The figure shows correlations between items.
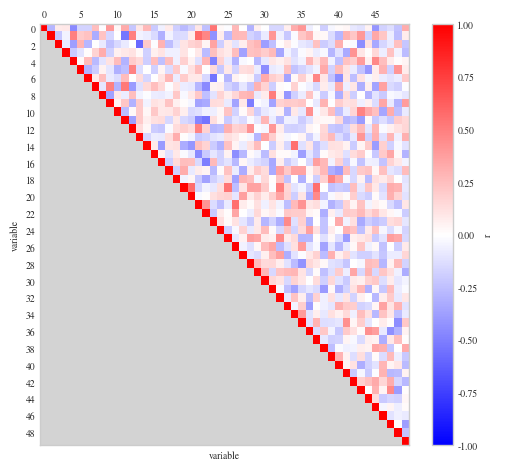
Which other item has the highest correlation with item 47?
43
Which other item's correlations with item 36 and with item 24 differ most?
33
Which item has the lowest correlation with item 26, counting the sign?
15
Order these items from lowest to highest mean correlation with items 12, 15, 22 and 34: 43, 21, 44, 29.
44, 29, 21, 43
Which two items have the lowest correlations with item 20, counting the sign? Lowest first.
14, 36
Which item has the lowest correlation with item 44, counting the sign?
5
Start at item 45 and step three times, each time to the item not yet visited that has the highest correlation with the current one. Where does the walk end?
21
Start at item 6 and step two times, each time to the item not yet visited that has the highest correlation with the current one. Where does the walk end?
19
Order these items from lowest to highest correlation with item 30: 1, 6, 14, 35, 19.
1, 14, 35, 19, 6
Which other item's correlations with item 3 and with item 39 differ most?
27
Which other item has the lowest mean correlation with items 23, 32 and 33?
36
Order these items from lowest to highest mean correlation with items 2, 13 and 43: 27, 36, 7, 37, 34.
7, 36, 27, 37, 34
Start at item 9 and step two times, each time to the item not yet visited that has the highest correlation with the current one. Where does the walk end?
11
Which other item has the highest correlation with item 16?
37
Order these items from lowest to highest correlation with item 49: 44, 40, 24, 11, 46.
40, 24, 46, 44, 11
